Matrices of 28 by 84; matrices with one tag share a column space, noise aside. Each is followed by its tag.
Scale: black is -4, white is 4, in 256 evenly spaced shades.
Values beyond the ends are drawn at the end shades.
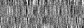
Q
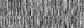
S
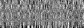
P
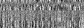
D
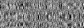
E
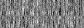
S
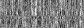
S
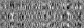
E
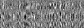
E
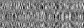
E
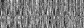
S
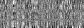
P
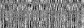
D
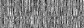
S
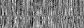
S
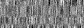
Q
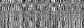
D
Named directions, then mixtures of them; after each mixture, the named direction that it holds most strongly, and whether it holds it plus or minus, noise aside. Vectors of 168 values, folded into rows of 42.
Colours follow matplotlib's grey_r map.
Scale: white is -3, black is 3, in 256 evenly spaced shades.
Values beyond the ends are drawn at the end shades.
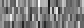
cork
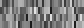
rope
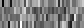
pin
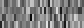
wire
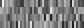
rope, minus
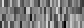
wire, plus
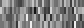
rope, minus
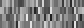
rope, minus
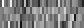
pin, minus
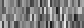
wire, minus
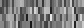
rope, plus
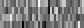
cork, plus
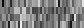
pin, plus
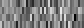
wire, minus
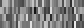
rope, minus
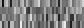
pin, plus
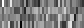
pin, minus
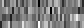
cork, minus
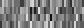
rope, minus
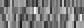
rope, plus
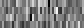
cork, plus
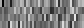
pin, plus
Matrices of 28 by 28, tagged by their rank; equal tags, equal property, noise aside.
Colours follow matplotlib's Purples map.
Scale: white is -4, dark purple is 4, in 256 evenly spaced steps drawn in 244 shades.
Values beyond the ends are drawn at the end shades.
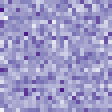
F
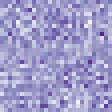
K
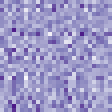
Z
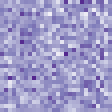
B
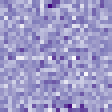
K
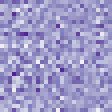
Z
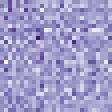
Z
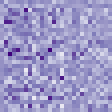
Z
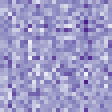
Z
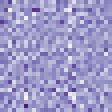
Z
